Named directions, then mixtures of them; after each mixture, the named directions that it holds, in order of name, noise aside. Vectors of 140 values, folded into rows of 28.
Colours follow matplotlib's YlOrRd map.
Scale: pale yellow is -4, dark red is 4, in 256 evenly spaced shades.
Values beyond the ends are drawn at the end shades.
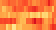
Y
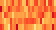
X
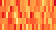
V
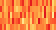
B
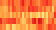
B, Y.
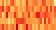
V, X, Y.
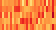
B, X.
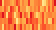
V.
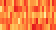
B, X, Y.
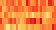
X, Y.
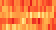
B, Y.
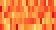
X.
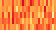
B, X.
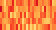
B, V, X.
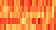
B, Y.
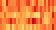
V, X, Y.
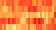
B, Y.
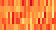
B, X.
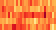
B, Y.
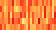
B.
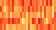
B, Y.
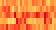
V, Y.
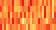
B.
